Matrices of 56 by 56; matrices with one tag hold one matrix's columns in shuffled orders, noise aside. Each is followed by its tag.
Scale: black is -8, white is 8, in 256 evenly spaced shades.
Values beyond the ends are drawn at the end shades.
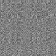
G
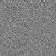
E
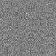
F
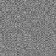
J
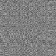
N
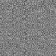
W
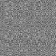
N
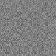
F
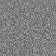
F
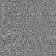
N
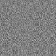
F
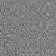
F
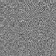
E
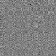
J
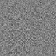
F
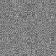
G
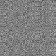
N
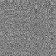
W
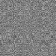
N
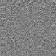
E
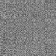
G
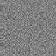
F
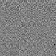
E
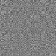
J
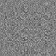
F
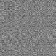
N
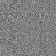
G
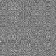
N
